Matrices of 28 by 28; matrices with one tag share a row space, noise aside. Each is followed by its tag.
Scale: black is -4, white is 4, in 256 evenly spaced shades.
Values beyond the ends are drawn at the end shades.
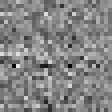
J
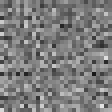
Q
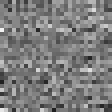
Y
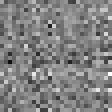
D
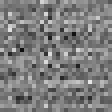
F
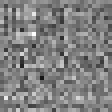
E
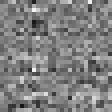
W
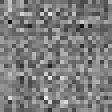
F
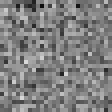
E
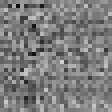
E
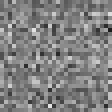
D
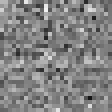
J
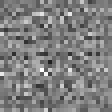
J
